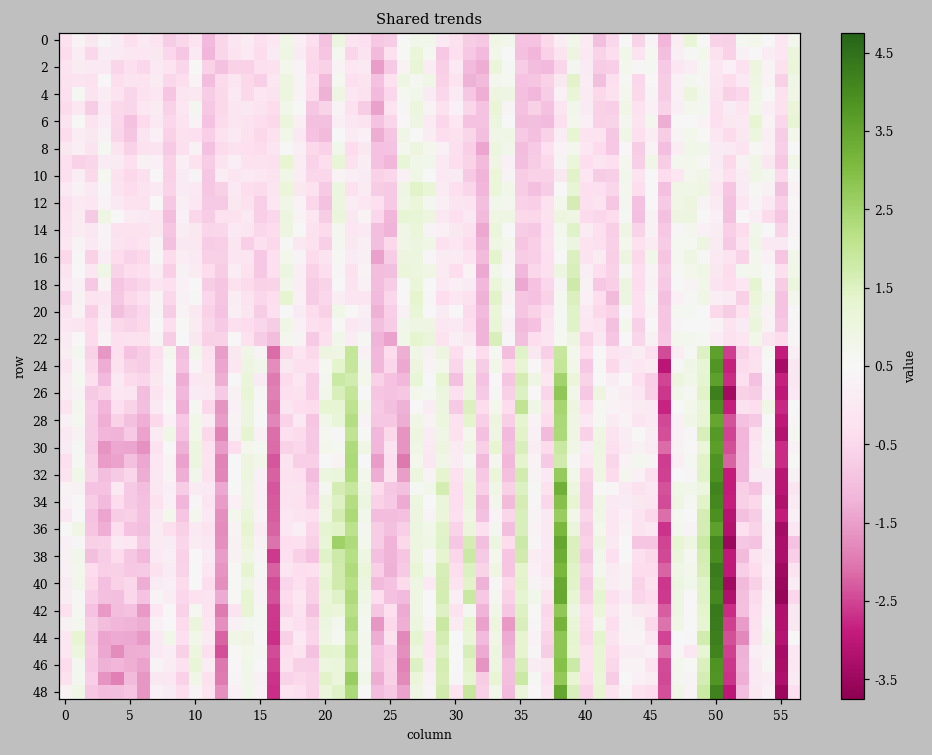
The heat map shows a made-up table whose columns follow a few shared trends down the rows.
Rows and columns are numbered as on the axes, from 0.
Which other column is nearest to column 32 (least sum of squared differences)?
24
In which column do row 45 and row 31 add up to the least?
55
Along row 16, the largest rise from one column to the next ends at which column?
33
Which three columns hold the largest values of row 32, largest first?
50, 38, 22
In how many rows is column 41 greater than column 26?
26
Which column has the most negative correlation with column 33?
42
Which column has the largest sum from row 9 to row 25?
39
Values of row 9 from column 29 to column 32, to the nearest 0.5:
0 -0.5 -0.5 -1
